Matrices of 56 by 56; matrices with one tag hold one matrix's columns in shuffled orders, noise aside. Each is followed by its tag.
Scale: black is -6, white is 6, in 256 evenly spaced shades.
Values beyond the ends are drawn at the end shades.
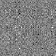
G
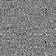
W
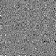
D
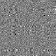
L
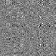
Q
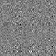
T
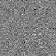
W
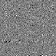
D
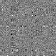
L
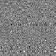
T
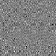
T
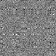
W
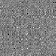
G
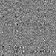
T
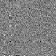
D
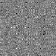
G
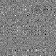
L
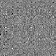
G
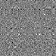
W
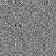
Q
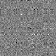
W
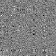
L
